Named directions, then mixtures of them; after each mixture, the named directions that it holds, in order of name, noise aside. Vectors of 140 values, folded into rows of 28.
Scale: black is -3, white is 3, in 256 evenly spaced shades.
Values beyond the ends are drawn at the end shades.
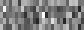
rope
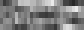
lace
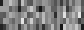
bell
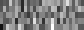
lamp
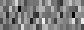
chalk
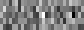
chalk, rope.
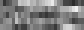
lace.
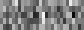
chalk, rope.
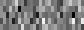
chalk.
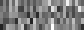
chalk, lamp.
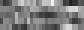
lace.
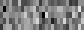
rope.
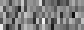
chalk, lamp.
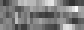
lace.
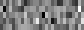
chalk, rope.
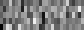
lamp, rope.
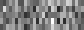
lamp, rope.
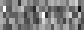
rope.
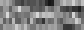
chalk, lace.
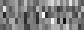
lamp, rope.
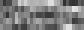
lace.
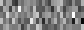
chalk.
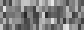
lace, rope.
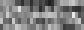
chalk, lace.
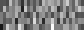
lamp.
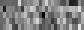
lace, rope.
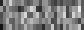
bell, rope.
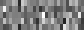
bell, rope.
